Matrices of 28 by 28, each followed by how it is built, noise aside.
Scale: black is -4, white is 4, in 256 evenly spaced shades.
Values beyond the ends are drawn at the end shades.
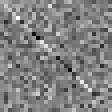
diagonal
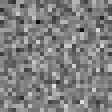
noise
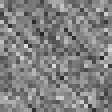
Toeplitz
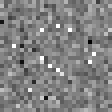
sparse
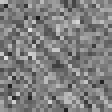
Toeplitz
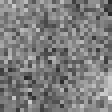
smooth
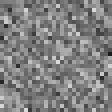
Toeplitz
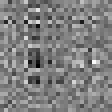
low rank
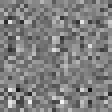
low rank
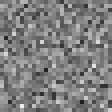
noise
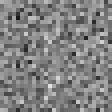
repeating rows
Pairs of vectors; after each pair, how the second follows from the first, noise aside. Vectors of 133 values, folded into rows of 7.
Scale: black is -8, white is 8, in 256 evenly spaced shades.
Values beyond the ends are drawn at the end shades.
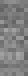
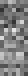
scaled up.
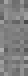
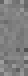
partly zeroed.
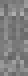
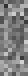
scaled up.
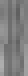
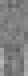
partly zeroed.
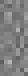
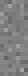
negated, partly zeroed.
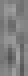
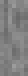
reversed, shrunk.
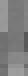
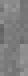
reversed, shrunk.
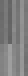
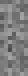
sign-scrambled.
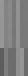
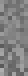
sign-scrambled.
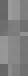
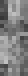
scaled up.
